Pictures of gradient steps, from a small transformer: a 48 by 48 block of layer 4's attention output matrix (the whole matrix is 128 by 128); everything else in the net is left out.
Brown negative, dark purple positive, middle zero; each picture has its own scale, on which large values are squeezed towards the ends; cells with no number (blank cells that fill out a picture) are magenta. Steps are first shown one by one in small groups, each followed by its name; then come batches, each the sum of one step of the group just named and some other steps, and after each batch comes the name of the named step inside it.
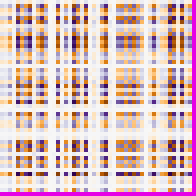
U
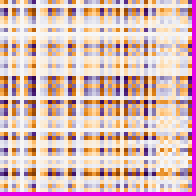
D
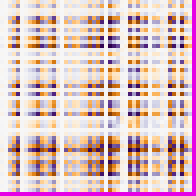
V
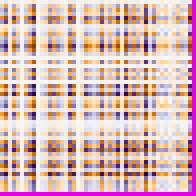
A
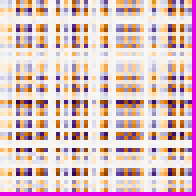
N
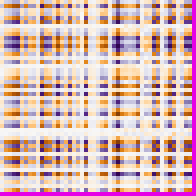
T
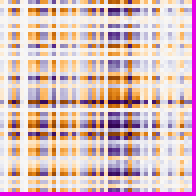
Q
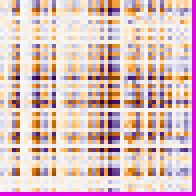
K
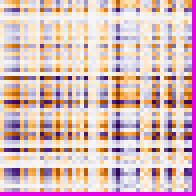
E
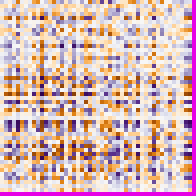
E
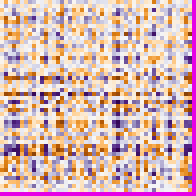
E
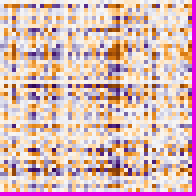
A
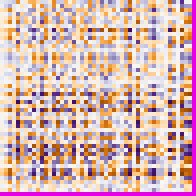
N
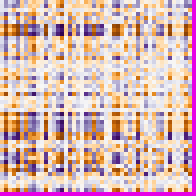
A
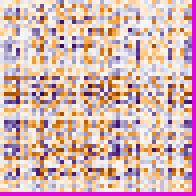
E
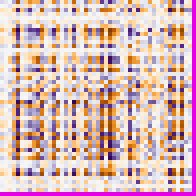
N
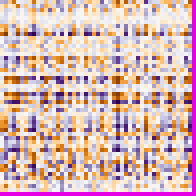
E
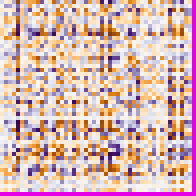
N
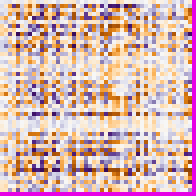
A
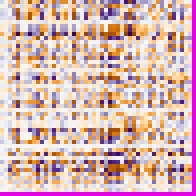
K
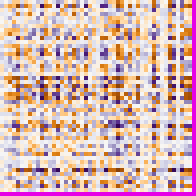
E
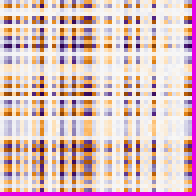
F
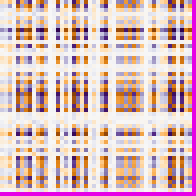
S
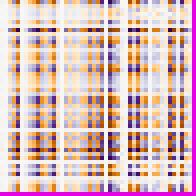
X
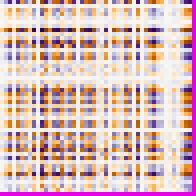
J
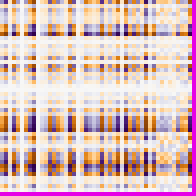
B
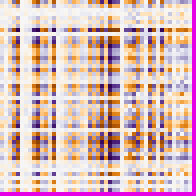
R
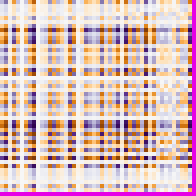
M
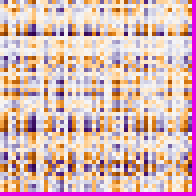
B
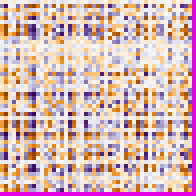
M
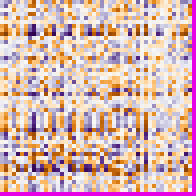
B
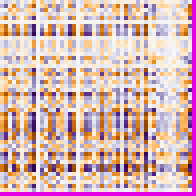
B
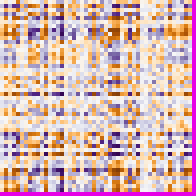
R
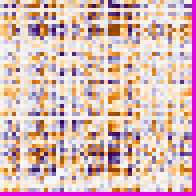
X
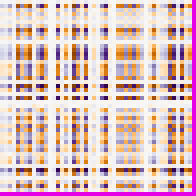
S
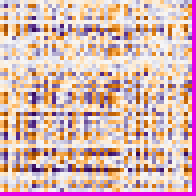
M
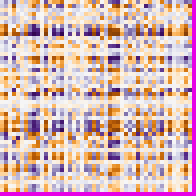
R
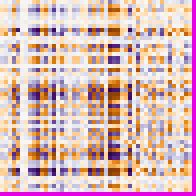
R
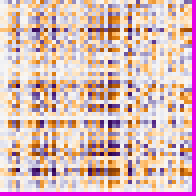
J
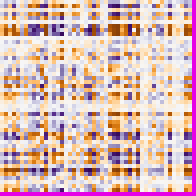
R
